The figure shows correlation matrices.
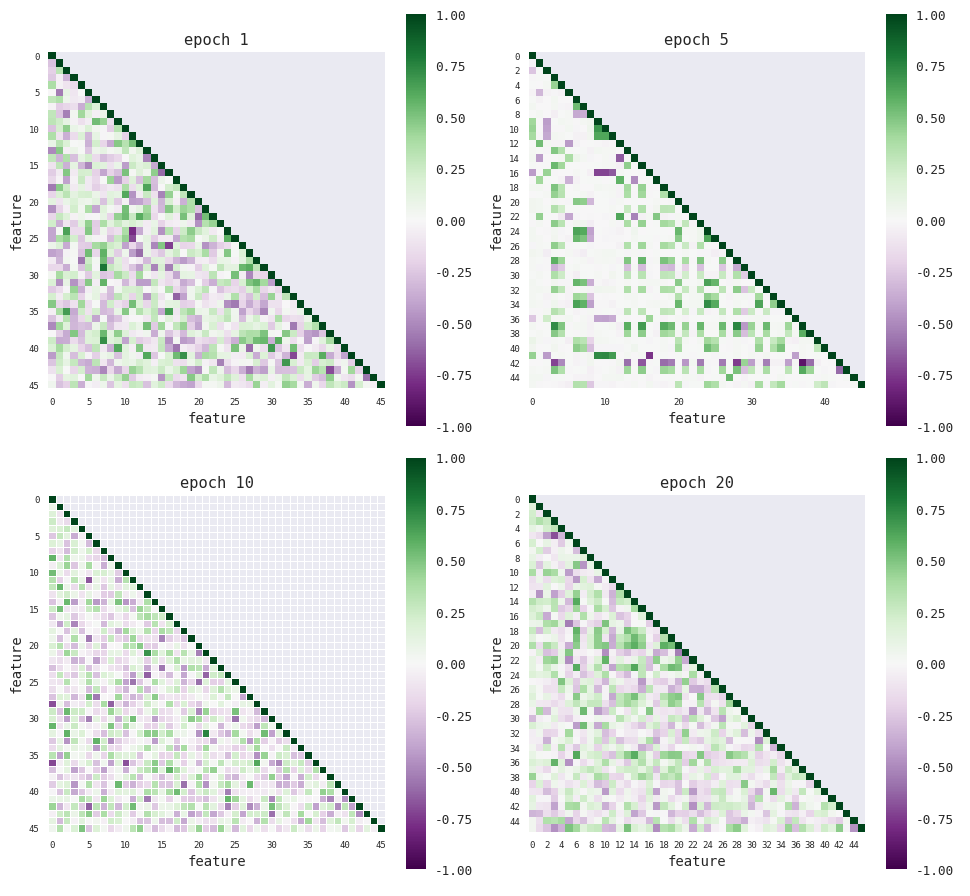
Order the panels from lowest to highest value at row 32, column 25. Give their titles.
epoch 1, epoch 5, epoch 20, epoch 10
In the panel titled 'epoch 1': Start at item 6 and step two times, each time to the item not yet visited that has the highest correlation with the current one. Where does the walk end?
40
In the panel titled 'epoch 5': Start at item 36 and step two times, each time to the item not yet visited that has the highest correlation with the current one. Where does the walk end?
2
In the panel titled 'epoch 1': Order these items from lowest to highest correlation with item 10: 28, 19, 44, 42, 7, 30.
28, 7, 42, 30, 44, 19
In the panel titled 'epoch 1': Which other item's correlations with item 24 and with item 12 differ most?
11
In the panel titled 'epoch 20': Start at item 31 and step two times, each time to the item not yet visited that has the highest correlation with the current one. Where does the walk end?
29
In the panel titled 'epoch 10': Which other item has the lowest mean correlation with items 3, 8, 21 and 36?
20
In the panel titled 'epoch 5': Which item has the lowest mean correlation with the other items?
42
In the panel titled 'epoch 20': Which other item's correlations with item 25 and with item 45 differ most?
4
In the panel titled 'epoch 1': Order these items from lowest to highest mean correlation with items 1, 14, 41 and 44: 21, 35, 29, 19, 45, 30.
45, 29, 30, 21, 19, 35
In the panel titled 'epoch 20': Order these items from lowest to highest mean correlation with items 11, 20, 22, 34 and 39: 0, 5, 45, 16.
5, 45, 16, 0
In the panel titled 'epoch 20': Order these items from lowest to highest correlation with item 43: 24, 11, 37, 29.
24, 37, 29, 11
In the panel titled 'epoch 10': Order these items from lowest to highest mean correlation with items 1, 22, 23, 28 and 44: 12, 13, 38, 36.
13, 38, 12, 36
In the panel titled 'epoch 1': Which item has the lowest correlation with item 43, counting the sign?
38
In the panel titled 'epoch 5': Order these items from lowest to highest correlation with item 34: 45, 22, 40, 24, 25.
22, 45, 40, 25, 24
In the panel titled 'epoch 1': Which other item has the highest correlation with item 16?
35
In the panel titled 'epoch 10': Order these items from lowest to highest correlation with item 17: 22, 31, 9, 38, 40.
31, 9, 38, 22, 40
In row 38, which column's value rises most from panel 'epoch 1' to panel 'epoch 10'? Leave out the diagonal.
35
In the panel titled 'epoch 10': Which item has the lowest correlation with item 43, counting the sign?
30
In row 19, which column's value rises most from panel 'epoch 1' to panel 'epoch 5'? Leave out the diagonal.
15
